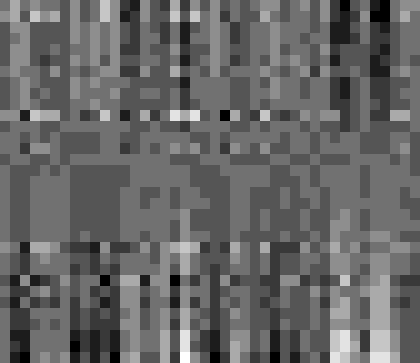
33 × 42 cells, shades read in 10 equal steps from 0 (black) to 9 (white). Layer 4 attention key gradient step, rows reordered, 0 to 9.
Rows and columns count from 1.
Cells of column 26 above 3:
13
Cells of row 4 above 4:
6
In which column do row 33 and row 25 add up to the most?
19
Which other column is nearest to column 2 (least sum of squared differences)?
22
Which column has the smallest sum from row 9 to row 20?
23
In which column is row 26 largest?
35
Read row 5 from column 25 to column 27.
3 4 4
